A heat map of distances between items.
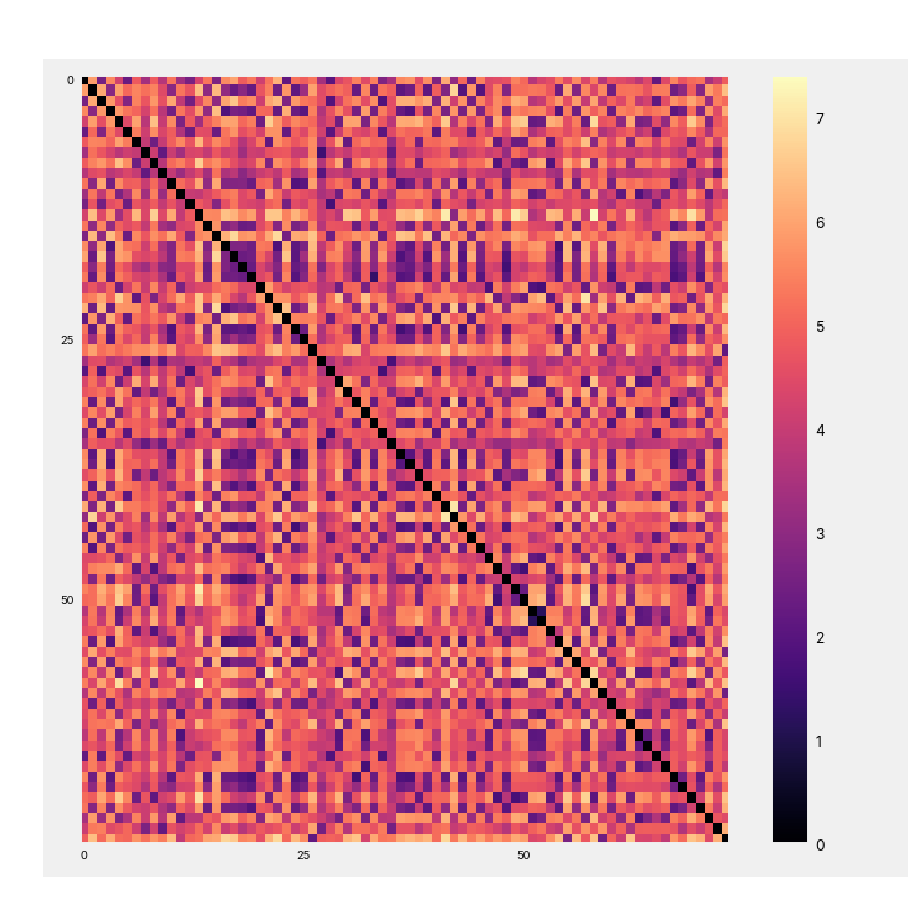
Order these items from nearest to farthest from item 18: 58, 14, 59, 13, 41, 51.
14, 41, 58, 51, 59, 13
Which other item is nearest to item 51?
52
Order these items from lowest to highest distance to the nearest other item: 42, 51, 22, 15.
51, 22, 15, 42
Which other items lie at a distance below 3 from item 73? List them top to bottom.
26, 55, 59
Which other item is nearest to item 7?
27
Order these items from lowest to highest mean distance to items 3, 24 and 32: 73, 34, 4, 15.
4, 34, 73, 15
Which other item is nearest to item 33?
19
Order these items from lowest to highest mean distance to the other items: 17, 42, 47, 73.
17, 47, 42, 73
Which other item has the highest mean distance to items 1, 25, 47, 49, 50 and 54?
13
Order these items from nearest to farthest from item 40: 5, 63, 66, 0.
5, 0, 63, 66
